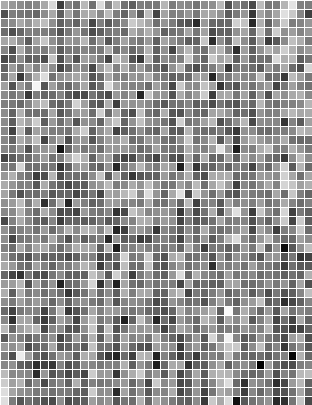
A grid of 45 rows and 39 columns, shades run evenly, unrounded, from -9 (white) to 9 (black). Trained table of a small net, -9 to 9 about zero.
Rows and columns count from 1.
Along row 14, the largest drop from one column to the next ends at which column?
23
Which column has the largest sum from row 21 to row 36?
9
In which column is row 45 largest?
30
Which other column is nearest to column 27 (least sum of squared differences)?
34
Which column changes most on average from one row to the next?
15
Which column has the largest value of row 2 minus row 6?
39
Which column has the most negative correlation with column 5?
28
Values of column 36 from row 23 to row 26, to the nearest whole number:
-3 -6 -5 0
